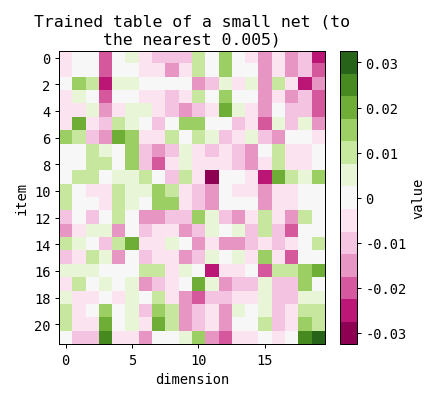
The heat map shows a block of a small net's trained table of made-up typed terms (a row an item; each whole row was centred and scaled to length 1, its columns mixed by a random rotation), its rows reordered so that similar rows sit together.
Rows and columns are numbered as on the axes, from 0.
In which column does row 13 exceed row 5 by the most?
15
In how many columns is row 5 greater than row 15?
11
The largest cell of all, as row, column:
21, 19
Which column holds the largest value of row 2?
1
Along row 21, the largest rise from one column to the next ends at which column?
3
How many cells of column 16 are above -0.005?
7
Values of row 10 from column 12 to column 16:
0 -0.005 -0.005 -0.015 -0.005
